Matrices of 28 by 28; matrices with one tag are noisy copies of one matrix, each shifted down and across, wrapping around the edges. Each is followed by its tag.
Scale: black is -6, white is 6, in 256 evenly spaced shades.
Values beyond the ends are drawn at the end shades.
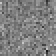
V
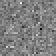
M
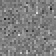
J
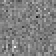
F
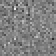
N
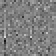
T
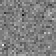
M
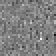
J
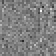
N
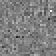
F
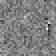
V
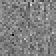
N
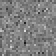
J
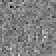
F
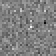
J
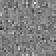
F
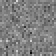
J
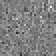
F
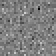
J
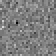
J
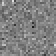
M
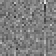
T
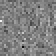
F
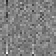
T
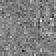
N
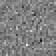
J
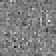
F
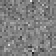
V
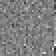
T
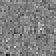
F
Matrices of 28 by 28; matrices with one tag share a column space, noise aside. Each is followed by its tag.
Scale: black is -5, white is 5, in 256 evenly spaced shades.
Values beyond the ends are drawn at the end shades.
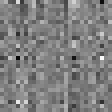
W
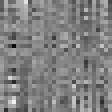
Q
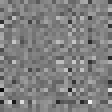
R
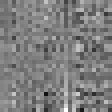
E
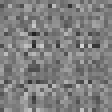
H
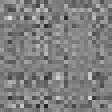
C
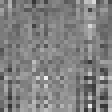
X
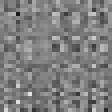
E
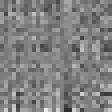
E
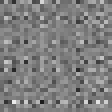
R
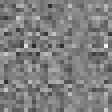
H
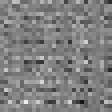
R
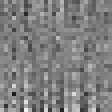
E
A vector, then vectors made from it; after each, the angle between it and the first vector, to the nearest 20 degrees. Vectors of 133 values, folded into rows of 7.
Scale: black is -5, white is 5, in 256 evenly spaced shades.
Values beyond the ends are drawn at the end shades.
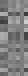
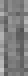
60 degrees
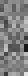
60 degrees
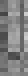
120 degrees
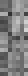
40 degrees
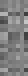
20 degrees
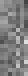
120 degrees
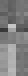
100 degrees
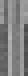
100 degrees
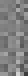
100 degrees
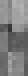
80 degrees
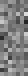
140 degrees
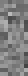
140 degrees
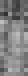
120 degrees
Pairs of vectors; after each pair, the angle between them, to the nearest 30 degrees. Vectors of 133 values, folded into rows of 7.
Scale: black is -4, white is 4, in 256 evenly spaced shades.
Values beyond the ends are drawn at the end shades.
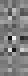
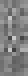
30 degrees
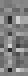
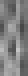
90 degrees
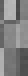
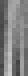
90 degrees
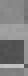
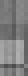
150 degrees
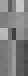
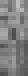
30 degrees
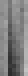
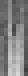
150 degrees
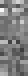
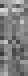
30 degrees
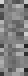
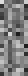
30 degrees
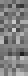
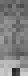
60 degrees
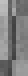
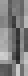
60 degrees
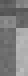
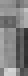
150 degrees
